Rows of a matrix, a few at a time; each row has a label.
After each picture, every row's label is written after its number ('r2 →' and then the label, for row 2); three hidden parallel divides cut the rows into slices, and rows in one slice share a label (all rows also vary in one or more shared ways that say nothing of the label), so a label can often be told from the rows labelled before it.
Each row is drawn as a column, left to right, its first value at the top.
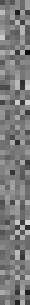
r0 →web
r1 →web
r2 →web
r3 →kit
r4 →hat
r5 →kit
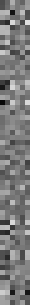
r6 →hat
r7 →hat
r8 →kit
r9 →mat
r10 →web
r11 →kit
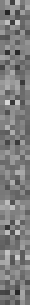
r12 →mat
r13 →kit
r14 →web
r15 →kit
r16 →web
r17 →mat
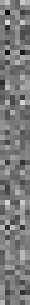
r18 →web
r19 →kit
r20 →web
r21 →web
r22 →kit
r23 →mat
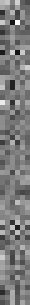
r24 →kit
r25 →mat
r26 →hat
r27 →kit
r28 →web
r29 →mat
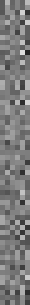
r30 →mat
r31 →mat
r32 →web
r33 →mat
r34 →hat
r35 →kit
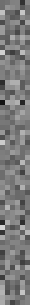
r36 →hat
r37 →mat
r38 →mat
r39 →mat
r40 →hat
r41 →mat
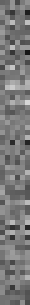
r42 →web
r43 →mat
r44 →kit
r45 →mat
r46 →mat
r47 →kit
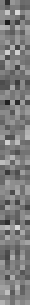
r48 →web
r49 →hat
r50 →mat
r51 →hat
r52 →mat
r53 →web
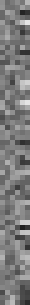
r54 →mat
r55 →web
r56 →web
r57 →mat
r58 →kit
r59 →kit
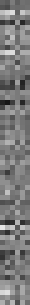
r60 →hat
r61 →hat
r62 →hat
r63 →mat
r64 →hat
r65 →web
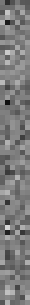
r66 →mat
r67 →hat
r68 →web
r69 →mat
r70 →web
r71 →web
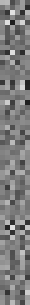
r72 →mat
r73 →kit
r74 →hat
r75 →mat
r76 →kit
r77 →hat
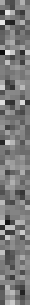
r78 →kit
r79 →hat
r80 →hat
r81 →mat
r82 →kit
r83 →web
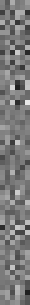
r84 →mat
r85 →web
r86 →kit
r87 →hat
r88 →web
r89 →kit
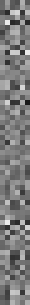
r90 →mat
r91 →kit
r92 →hat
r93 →hat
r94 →kit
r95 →hat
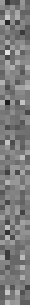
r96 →mat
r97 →hat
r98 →mat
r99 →web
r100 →mat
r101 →mat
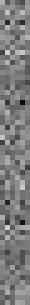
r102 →mat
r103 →hat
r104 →mat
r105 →web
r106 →hat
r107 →web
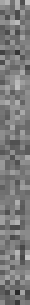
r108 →mat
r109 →mat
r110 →mat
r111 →kit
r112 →web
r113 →mat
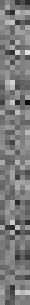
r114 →web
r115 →mat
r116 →kit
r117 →hat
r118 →web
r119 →hat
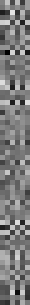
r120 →kit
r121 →kit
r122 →hat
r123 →kit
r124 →hat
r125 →kit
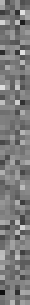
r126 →kit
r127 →mat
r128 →web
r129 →kit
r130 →hat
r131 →web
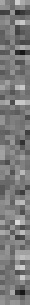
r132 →mat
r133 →mat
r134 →web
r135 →kit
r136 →kit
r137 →mat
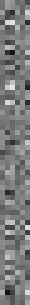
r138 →web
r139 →kit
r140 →kit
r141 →web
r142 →mat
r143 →hat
